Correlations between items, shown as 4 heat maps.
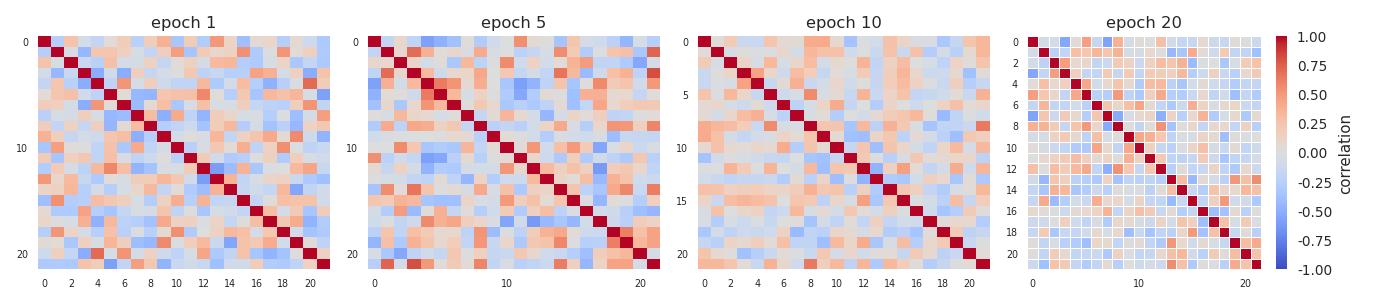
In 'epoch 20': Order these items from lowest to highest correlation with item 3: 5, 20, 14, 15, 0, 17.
0, 15, 5, 20, 17, 14
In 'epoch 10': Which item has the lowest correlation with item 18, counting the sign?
7
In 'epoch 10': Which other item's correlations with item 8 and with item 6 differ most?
5
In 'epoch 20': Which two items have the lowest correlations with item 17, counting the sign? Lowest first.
16, 7
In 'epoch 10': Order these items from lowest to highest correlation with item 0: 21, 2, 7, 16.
16, 7, 2, 21
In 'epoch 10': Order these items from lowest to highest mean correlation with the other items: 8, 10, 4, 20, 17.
17, 20, 4, 10, 8
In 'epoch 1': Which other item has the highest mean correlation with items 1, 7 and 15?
10
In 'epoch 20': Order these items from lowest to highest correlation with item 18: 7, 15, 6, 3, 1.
3, 7, 6, 1, 15
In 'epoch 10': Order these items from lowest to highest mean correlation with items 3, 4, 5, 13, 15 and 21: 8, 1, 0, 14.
1, 0, 14, 8
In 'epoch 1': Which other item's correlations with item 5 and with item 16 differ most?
12
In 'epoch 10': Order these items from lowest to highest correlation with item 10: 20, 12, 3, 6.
20, 3, 12, 6
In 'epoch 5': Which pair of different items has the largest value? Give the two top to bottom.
3, 21
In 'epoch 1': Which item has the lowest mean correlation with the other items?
21
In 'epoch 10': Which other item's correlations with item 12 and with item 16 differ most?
19
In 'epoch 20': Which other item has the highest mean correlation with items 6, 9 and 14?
10
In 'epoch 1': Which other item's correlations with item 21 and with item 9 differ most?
7
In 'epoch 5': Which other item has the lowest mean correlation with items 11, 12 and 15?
4
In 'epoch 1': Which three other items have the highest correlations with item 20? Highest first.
4, 6, 12
